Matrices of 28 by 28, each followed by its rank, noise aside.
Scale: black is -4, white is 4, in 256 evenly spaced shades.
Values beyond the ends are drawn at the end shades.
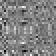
four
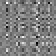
two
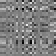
two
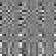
two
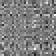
three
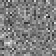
six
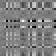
one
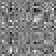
three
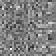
six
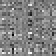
four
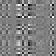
one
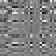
two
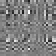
two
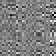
three
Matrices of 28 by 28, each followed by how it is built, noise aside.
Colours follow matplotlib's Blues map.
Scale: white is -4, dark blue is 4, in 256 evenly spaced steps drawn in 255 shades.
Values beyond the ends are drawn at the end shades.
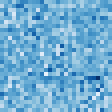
block diagonal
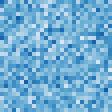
Hankel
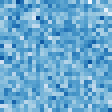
Toeplitz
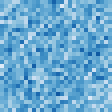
Hankel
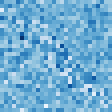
banded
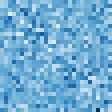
banded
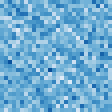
Toeplitz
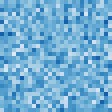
noise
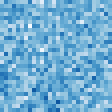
noise
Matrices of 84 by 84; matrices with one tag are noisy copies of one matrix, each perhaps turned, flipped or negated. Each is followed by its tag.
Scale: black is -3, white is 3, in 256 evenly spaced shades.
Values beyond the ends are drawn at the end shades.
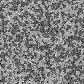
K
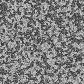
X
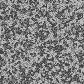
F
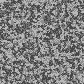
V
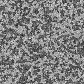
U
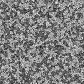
F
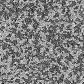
K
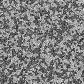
F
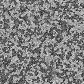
F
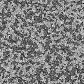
K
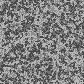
V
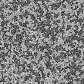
K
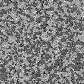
X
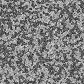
K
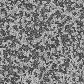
K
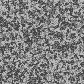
U
